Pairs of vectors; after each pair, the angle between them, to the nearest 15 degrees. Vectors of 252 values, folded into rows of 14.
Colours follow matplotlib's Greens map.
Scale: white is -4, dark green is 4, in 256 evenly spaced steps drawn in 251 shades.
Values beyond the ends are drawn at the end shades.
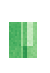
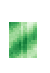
75 degrees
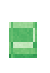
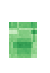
135 degrees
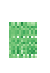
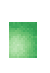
90 degrees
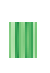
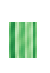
165 degrees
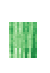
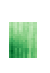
90 degrees
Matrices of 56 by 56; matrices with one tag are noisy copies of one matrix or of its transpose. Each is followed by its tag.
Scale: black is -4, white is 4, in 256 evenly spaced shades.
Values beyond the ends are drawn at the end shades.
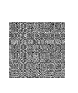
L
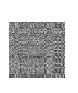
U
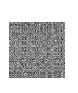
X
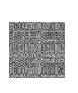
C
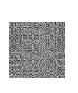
X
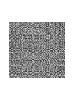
X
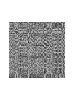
U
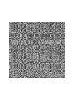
L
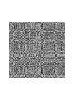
C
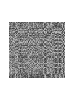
U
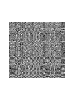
U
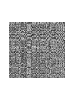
L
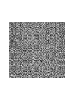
X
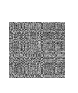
C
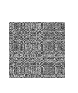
C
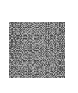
X
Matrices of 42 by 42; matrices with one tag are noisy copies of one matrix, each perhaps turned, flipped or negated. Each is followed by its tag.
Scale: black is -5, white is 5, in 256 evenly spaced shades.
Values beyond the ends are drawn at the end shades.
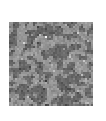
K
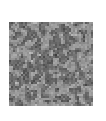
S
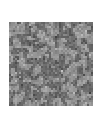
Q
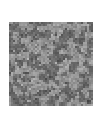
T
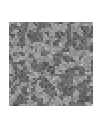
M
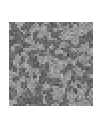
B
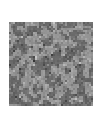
T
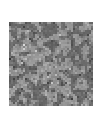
S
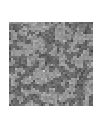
K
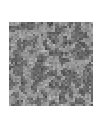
K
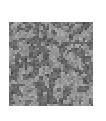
M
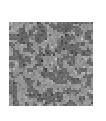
K
